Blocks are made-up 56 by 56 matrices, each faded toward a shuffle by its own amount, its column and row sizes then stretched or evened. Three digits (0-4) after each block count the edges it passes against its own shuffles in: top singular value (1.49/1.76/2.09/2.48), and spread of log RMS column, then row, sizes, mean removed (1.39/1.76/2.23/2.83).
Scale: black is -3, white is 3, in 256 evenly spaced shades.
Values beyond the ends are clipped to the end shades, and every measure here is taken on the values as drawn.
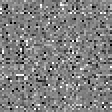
2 0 2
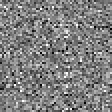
2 0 1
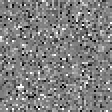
0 0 0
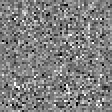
0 2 2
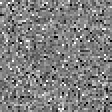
0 0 1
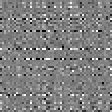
4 2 4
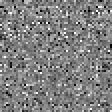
0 1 3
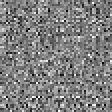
3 0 3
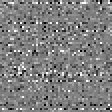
1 0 4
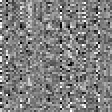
3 4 0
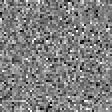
1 1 0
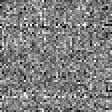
2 2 2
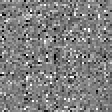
0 3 2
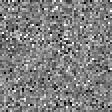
1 0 1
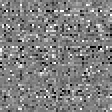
1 1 4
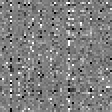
2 3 0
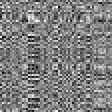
4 4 3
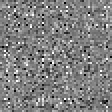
1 2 2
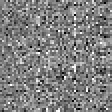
2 2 0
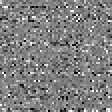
2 0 4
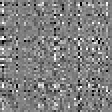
3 4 3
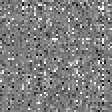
1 3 1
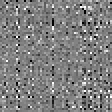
3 4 2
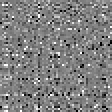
2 1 2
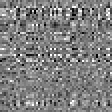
4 1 4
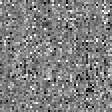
2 2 1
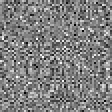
3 0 0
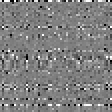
4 2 4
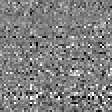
2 2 4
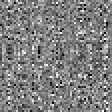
2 3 0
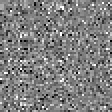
2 1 1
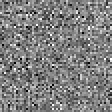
2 1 2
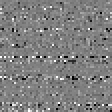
0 0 4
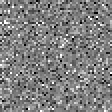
2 0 0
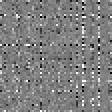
3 4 3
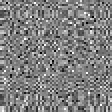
4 1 0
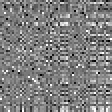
4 2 1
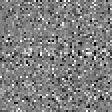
2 1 1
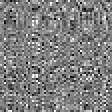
3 3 1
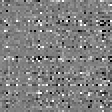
0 3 4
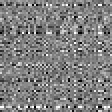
4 2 4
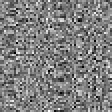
2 1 0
